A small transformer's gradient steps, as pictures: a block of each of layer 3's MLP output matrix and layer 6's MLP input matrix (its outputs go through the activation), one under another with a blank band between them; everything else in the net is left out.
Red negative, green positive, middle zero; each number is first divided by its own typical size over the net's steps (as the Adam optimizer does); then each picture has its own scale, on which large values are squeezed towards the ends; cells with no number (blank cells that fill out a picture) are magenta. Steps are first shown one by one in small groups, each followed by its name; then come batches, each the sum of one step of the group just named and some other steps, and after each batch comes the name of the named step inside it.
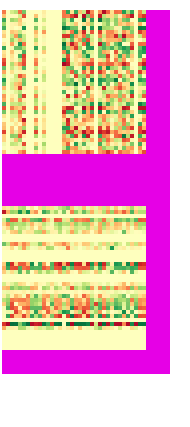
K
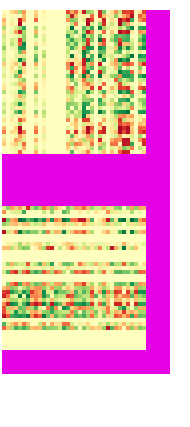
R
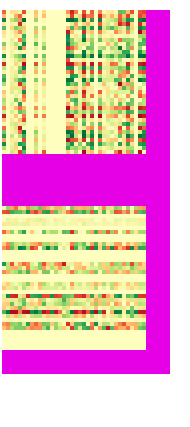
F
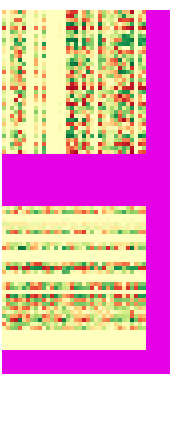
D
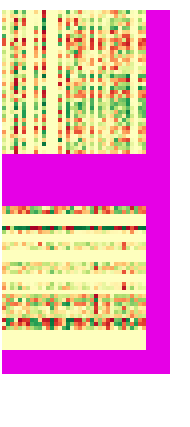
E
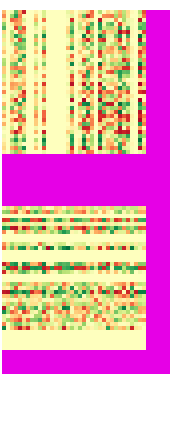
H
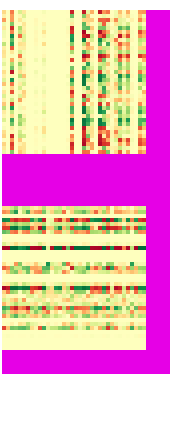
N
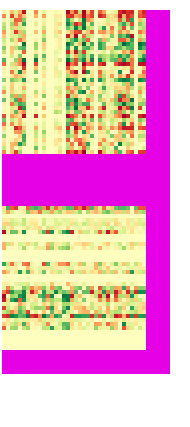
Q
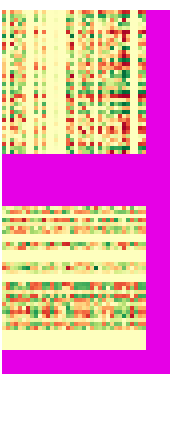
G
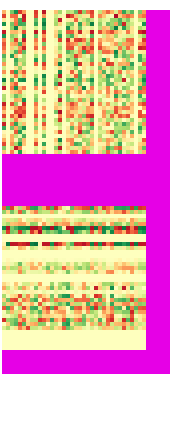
E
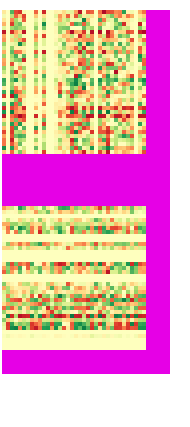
K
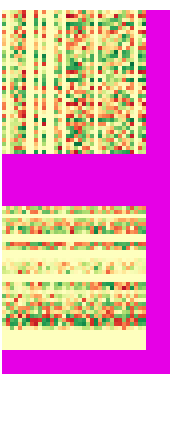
D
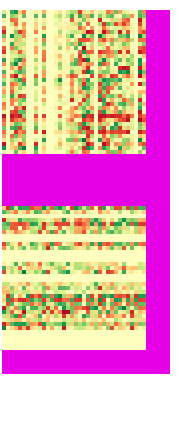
H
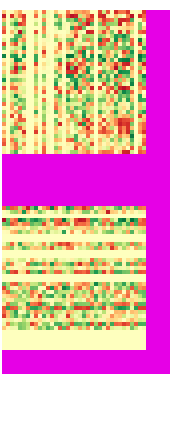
R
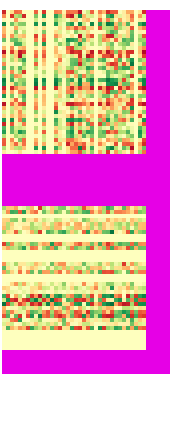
D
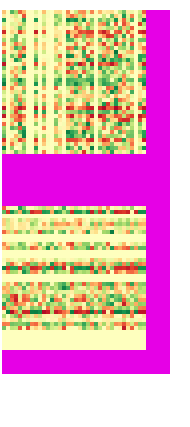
F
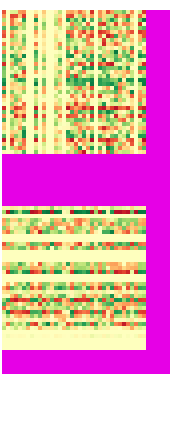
F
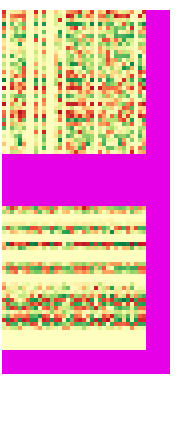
D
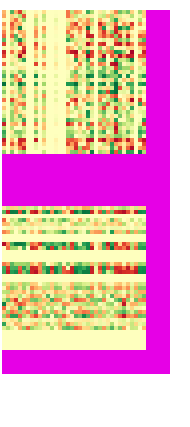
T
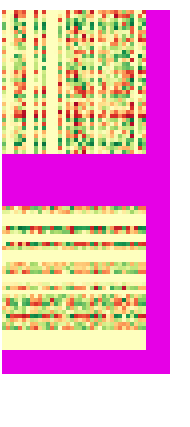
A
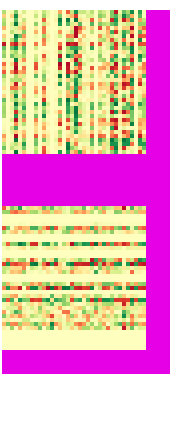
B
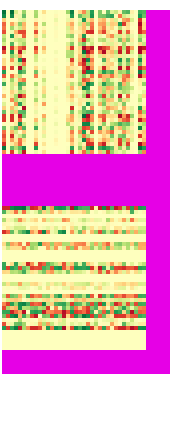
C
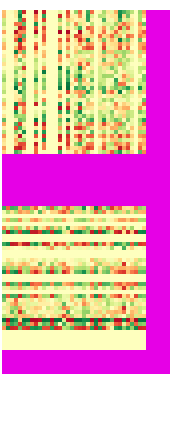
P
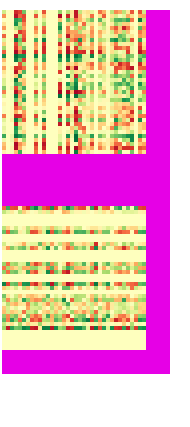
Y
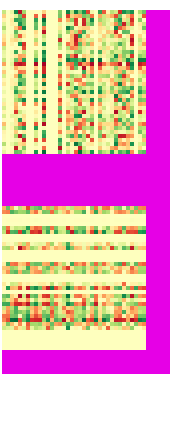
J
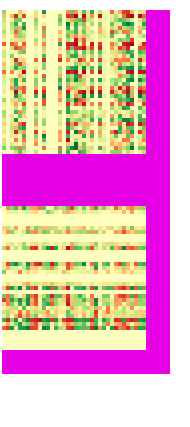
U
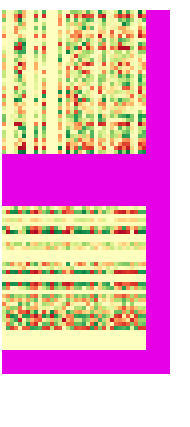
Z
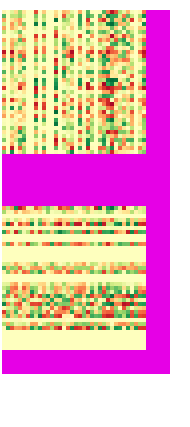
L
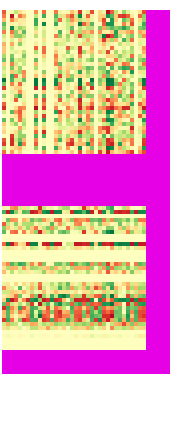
L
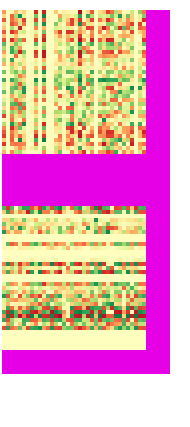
P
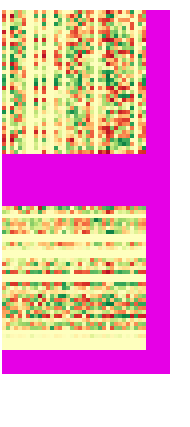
B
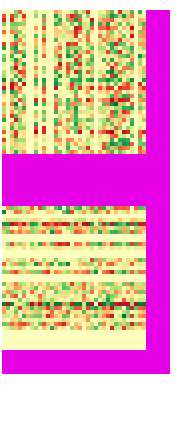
B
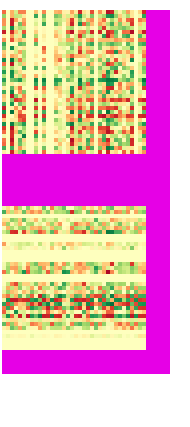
L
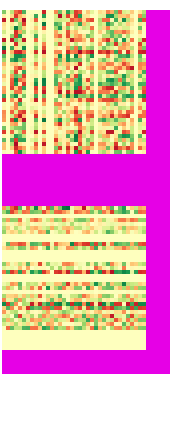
Y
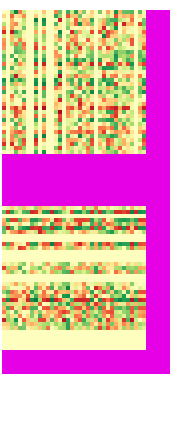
J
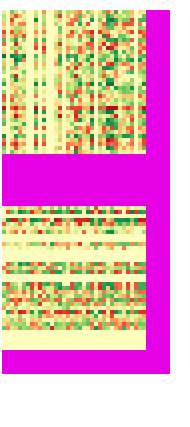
Y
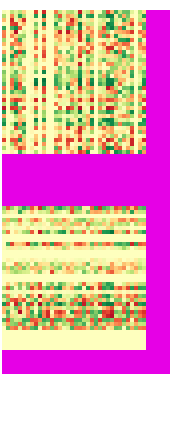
P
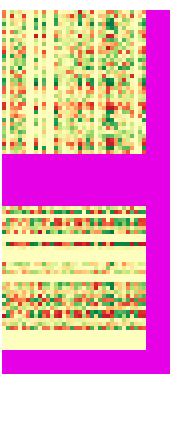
L
